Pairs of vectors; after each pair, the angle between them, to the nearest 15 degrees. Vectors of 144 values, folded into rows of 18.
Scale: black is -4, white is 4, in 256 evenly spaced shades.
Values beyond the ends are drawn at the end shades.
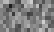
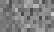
60 degrees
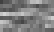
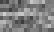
30 degrees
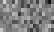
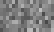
135 degrees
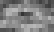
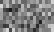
120 degrees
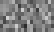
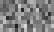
165 degrees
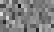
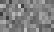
150 degrees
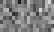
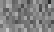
120 degrees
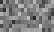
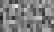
105 degrees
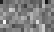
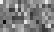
135 degrees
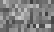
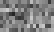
150 degrees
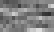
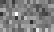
60 degrees
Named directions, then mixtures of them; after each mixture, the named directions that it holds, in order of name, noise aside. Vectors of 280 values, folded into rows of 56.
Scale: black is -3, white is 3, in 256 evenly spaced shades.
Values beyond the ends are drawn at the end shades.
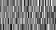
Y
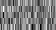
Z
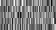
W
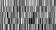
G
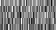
G, W.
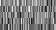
G, W.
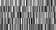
G, W.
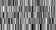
Z.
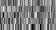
Z.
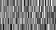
Y.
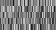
Y, Z.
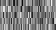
W, Z.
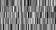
G, Y.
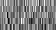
G, Y.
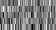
Z.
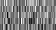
G.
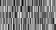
W.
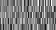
Y.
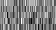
G.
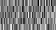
Y.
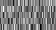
Y, Z.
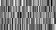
W.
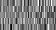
Y.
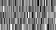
Y, Z.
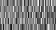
Y.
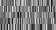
W, Z.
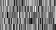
G, W.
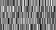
Y, Z.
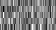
Z.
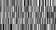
Y.
